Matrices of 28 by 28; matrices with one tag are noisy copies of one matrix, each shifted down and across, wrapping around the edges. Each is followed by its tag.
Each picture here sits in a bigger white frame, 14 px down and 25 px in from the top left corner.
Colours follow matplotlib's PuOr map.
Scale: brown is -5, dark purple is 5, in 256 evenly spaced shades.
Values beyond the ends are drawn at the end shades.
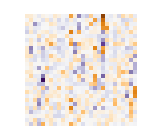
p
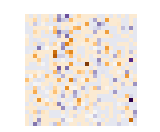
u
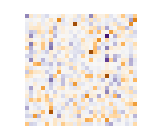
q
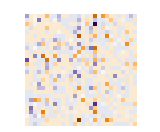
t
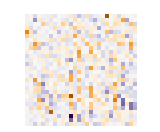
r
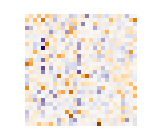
q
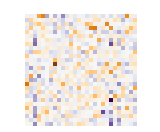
q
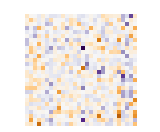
u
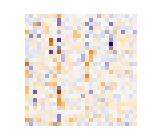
p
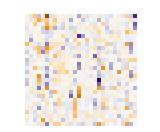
p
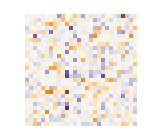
q
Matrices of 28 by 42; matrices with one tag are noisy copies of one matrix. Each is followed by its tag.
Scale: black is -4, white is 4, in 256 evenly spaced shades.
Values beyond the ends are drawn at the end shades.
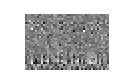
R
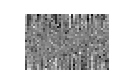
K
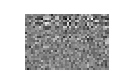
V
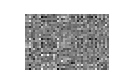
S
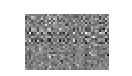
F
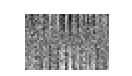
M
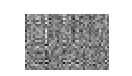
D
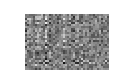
D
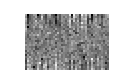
K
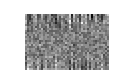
K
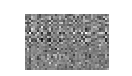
F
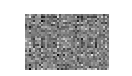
S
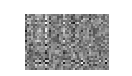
D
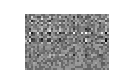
F
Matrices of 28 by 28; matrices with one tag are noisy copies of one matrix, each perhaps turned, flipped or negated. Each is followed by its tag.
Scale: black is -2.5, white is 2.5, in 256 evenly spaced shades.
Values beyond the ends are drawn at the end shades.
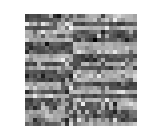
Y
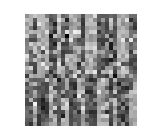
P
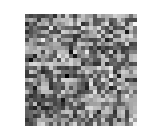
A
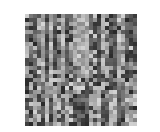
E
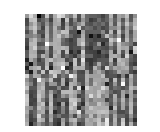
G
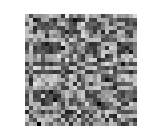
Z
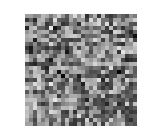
A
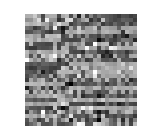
E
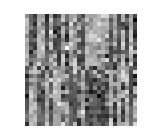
G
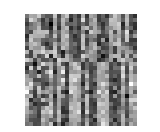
Y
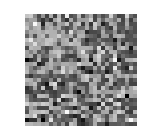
A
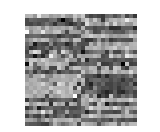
G
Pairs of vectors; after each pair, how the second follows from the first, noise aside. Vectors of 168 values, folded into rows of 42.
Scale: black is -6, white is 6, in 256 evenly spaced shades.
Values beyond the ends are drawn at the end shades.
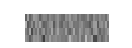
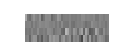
wrapped around, negated, partly zeroed.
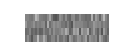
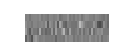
wrapped around, partly zeroed.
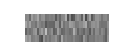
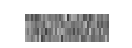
sign-scrambled.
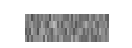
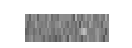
wrapped around, partly zeroed.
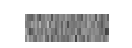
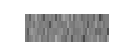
wrapped around, partly zeroed.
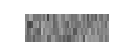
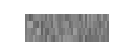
negated, shrunk.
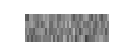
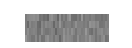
reversed, shrunk.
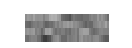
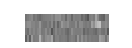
wrapped around, negated, partly zeroed.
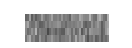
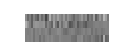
reversed, partly zeroed.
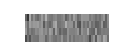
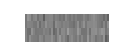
reversed, shrunk.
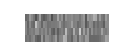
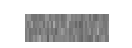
reversed, shrunk.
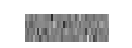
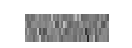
sign-scrambled.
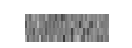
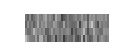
sign-scrambled.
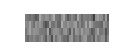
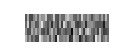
reversed, negated, scaled up.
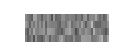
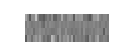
wrapped around, partly zeroed.
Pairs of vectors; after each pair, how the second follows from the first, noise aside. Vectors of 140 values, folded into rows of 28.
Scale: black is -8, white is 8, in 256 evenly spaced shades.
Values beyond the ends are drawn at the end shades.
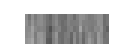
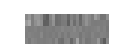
wrapped around, partly zeroed.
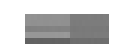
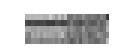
wrapped around, scaled up.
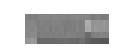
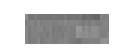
wrapped around, shrunk.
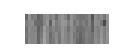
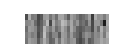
scaled up.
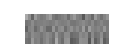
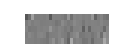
negated, partly zeroed.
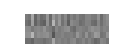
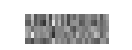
scaled up.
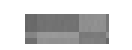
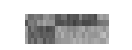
reversed, negated, scaled up.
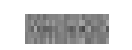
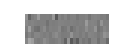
wrapped around, partly zeroed.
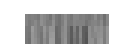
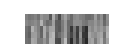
scaled up.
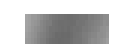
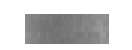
wrapped around, shrunk.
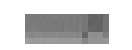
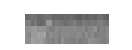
reversed, negated.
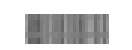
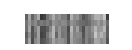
reversed, negated, scaled up.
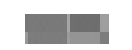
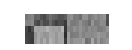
reversed, negated, scaled up.
